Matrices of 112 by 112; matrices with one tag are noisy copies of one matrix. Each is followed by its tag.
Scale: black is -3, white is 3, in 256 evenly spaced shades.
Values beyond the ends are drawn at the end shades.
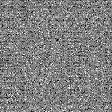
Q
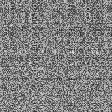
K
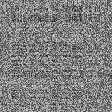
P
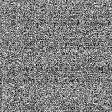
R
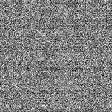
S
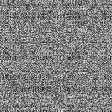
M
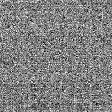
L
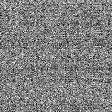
R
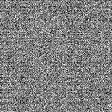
Q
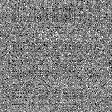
P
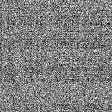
R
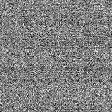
R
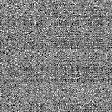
R
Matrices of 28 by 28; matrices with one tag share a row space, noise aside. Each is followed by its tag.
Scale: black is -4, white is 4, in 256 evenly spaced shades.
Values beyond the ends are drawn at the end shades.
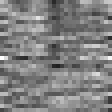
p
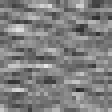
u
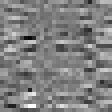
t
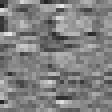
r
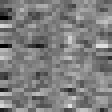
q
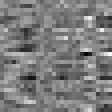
t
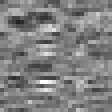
u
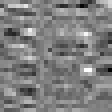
t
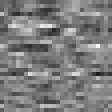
u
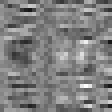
t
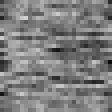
p
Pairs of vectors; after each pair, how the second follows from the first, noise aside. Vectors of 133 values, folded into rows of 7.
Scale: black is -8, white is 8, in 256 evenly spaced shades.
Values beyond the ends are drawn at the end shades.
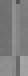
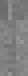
reversed, negated, shrunk.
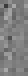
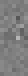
reversed, negated, partly zeroed.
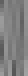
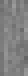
reversed, negated, shrunk.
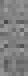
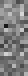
reversed, negated, scaled up.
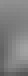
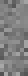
sign-scrambled.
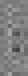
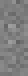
reversed, negated, shrunk.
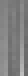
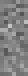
shuffled.
